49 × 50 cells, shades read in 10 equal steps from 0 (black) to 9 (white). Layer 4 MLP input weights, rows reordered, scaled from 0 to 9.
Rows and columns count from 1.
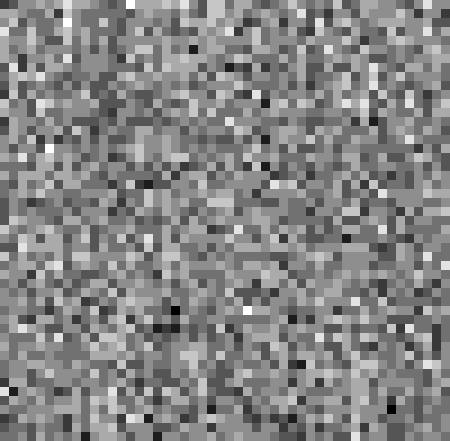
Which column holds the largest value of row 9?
5
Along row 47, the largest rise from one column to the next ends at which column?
15
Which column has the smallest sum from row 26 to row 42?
18
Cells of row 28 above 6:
2
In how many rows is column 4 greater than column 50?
20
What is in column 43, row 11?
7
